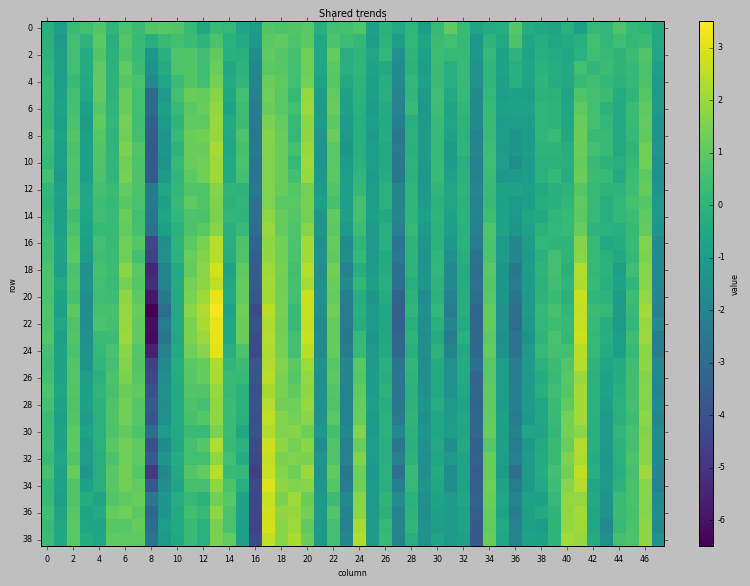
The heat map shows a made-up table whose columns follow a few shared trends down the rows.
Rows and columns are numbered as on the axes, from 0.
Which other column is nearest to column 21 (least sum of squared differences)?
29
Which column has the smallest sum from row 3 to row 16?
8
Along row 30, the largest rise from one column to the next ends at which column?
17
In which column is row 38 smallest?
16
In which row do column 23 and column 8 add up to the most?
0
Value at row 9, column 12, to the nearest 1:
1
